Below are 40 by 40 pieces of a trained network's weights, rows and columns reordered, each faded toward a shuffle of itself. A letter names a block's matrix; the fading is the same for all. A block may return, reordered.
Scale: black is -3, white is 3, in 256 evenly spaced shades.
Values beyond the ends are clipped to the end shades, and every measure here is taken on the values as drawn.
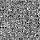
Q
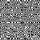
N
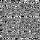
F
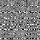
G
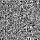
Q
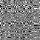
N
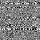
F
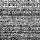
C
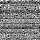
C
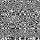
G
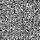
Q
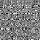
F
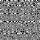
G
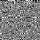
N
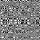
N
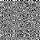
F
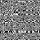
F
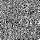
Q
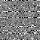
G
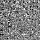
Q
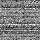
C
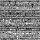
C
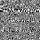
F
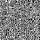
Q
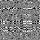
G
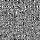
Q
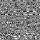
F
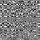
G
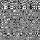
N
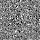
Q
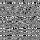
G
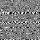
G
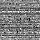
C
